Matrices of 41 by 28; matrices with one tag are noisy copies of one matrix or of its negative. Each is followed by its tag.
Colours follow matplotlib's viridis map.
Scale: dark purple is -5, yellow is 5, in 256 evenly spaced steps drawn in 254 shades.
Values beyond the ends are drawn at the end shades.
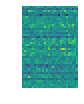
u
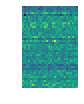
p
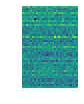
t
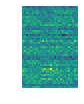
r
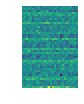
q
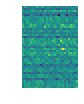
u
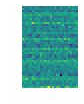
q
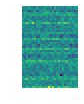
q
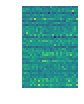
t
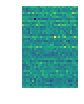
t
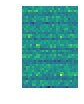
q
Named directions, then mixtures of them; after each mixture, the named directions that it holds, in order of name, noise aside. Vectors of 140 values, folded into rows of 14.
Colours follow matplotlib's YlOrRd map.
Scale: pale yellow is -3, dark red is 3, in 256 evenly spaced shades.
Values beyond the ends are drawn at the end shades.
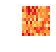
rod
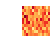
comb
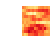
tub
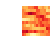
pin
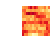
pin, tub.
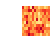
comb, rod, tub.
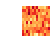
pin, rod.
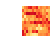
comb, pin, tub.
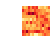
pin, rod.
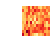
pin, rod, tub.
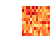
rod, tub.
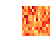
comb, rod.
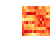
pin.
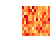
comb, rod.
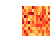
comb, pin.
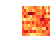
comb, pin.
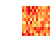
rod.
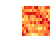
comb, pin, tub.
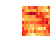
pin, tub.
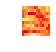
pin.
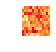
comb, pin.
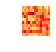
comb, pin.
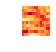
pin.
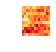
comb, pin, tub.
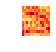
pin, rod.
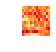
comb, pin.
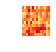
rod, tub.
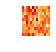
comb, rod.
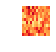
rod.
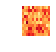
comb, rod, tub.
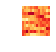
pin.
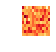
comb, pin, tub.
